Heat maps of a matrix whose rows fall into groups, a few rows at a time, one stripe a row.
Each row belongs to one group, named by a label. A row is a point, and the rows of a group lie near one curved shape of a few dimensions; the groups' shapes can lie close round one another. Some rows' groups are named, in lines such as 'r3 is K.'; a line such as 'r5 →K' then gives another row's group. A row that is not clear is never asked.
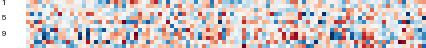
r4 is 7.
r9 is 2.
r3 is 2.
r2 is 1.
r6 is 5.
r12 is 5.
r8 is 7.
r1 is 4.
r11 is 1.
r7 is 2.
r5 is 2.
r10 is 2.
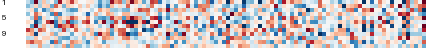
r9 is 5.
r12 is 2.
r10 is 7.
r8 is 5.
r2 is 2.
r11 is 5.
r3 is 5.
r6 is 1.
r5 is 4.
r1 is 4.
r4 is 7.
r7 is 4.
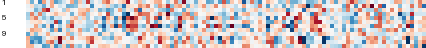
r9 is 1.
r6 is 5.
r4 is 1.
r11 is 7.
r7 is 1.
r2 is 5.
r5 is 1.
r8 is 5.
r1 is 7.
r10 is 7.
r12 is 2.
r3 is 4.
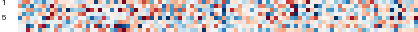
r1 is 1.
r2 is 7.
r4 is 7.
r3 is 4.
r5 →2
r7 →1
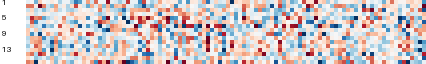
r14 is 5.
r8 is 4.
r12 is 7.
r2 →5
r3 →5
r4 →1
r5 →1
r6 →5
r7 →2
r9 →7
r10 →2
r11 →7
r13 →7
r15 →2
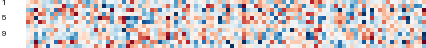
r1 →5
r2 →7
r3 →4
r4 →5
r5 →5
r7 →1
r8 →5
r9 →5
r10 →5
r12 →4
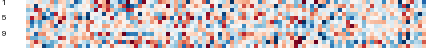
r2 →5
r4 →7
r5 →2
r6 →7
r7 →7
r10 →7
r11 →1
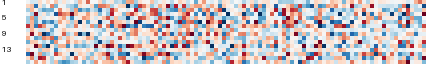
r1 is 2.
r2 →5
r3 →2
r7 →5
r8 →1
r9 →2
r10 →1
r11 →2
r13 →1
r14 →1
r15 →5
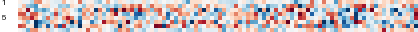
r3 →1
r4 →5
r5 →5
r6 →2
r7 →2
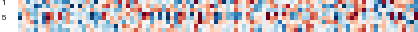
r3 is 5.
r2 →2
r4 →2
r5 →2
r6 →7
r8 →5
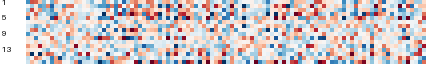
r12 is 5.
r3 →1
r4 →1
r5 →2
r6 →2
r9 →4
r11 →2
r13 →2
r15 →7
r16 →2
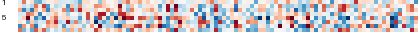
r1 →2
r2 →7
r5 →1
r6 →7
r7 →1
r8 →7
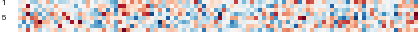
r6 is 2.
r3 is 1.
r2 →4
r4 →4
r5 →5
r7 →4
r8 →4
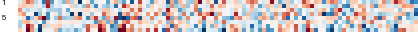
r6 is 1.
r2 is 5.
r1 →7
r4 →2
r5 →1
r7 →4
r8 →4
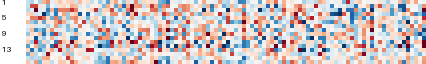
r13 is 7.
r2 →1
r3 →4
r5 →5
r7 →5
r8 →5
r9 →7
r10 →5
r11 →4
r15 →4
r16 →4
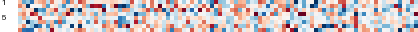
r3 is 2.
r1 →7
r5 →1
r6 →1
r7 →2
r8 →7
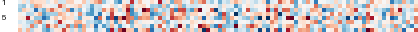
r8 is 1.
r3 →2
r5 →1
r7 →7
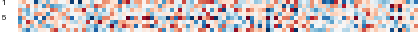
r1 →2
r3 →7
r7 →1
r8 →7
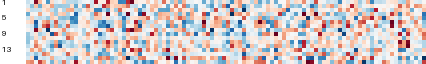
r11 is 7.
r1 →4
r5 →5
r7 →4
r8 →4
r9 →2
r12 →7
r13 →1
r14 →4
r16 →5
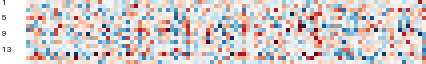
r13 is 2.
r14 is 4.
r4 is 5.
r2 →2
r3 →2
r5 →5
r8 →1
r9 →7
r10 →4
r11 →2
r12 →4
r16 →4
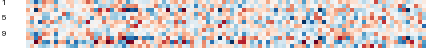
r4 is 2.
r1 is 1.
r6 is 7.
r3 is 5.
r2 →4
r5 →5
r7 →2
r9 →1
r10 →5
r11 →4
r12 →5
